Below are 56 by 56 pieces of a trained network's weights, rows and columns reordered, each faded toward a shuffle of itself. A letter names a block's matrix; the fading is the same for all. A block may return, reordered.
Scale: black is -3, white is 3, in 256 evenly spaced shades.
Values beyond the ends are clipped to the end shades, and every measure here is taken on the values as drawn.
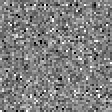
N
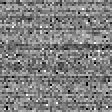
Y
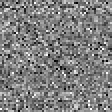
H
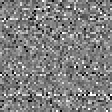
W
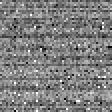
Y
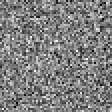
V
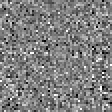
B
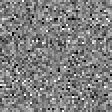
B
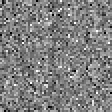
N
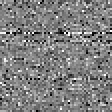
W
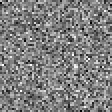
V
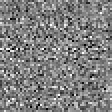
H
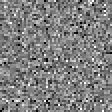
B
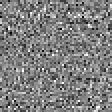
H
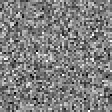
V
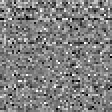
W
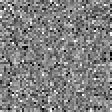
B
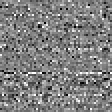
W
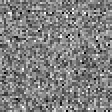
V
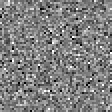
B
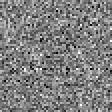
V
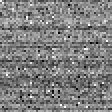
Y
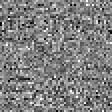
H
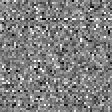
W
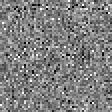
B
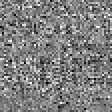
H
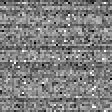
Y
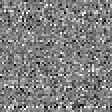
W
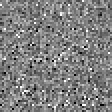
N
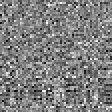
H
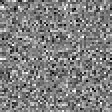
H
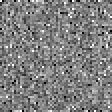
N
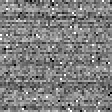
Y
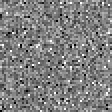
N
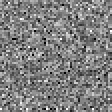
V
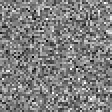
V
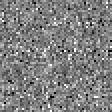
N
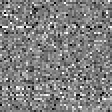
W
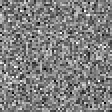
V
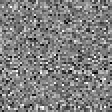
H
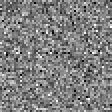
V
